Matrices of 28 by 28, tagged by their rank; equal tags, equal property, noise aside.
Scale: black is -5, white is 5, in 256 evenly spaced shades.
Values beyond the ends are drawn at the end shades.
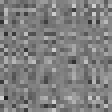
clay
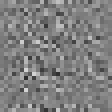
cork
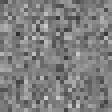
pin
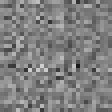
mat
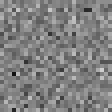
pin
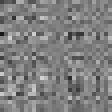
clay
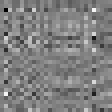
clay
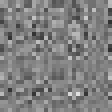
clay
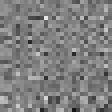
cork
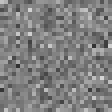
pin
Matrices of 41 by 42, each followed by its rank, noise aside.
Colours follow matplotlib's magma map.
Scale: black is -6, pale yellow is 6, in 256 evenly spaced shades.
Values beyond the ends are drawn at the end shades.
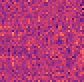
six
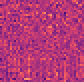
five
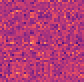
five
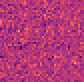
eight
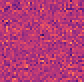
seven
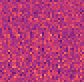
seven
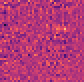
seven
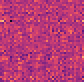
six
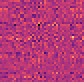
five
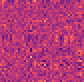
five
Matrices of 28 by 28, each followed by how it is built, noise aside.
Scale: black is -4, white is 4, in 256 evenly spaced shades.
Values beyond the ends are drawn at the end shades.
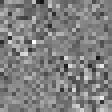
block diagonal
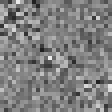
block diagonal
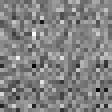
low rank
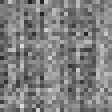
blocks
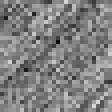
Hankel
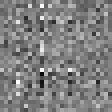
low rank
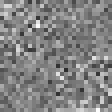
block diagonal
